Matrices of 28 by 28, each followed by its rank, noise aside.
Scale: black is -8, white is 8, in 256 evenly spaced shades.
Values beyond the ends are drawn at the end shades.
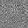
four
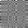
one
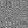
three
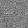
four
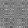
two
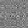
four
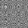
three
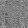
four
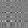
one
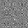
four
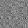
four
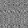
three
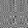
two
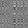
one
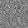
four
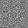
four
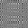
one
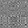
three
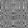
two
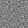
four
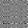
two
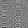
one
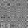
three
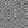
three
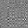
two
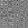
three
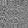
four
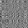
three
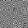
three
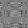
two
